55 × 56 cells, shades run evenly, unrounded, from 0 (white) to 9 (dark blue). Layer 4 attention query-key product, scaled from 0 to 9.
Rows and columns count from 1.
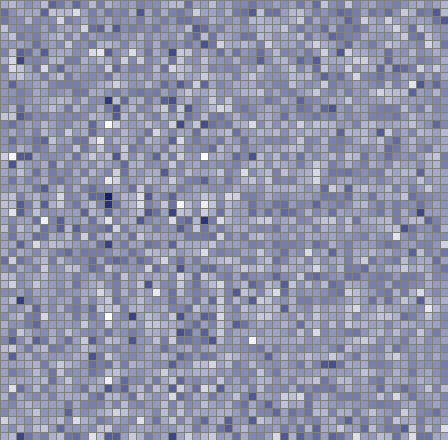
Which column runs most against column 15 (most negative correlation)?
2
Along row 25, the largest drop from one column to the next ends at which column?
15
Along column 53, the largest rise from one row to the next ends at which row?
38
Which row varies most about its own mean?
55
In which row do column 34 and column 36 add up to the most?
27
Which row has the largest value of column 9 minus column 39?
32
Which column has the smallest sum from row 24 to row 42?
28
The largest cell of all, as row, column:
25, 14
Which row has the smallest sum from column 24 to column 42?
22
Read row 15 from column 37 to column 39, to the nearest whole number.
4 5 5
